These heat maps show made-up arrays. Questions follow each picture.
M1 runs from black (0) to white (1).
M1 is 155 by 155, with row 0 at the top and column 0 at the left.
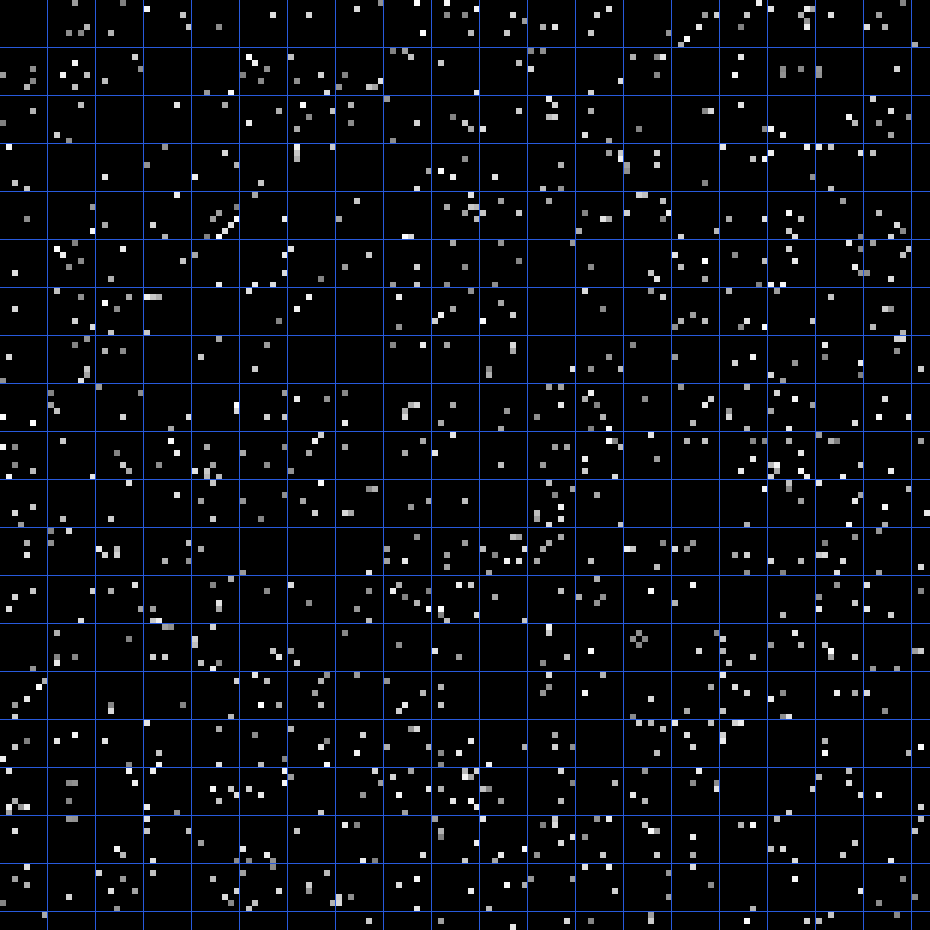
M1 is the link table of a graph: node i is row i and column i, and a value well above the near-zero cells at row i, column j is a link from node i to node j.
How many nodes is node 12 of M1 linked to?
10
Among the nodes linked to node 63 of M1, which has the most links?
node 130
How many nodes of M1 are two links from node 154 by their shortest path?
5
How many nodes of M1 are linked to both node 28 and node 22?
0
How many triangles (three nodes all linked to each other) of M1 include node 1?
4
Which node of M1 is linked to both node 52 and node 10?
node 73
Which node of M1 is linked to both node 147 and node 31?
node 4
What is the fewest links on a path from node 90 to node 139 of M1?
2
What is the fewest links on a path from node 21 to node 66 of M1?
2
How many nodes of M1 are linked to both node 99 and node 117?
2
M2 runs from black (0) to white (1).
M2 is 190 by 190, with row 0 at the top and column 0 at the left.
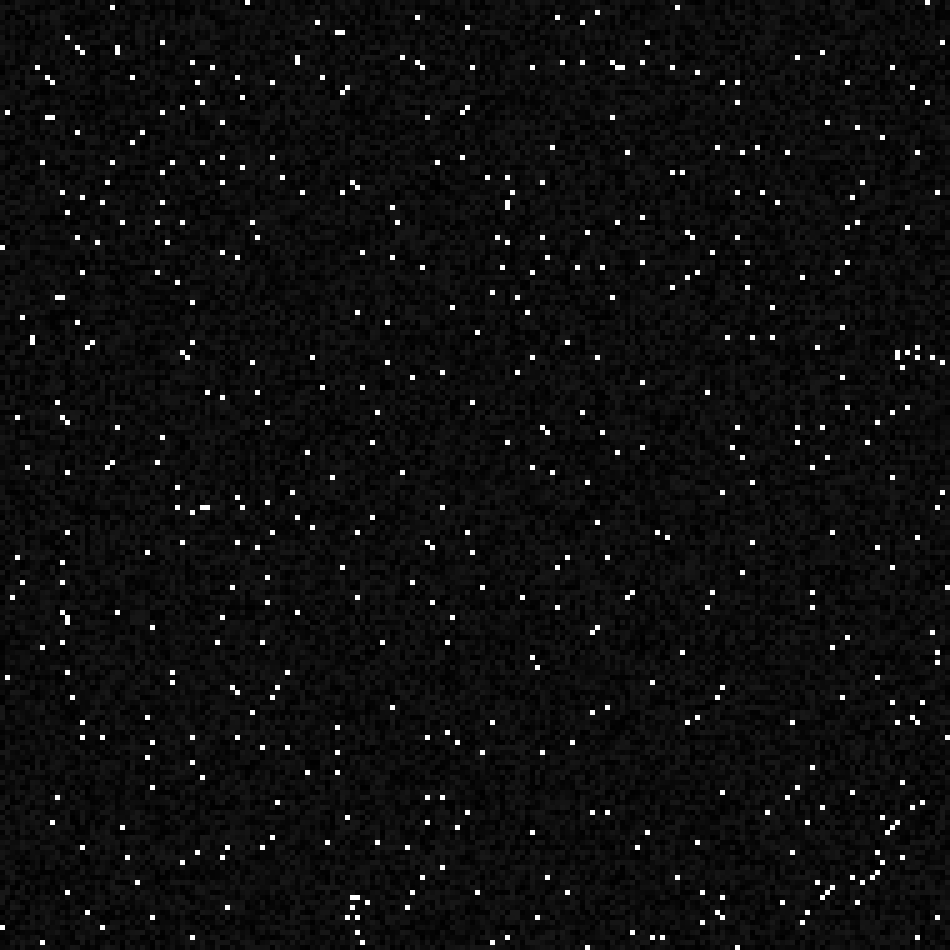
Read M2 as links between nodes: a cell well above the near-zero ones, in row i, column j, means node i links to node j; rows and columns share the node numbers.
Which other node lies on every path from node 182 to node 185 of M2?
node 20
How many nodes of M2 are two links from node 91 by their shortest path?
4
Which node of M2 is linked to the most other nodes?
node 13
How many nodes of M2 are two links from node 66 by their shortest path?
1
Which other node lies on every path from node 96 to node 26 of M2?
node 15
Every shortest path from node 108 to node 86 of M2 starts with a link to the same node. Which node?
node 47
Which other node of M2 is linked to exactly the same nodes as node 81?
node 45
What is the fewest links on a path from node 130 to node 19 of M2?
4
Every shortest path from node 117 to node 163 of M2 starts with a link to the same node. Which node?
node 46
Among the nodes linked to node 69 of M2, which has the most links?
node 183
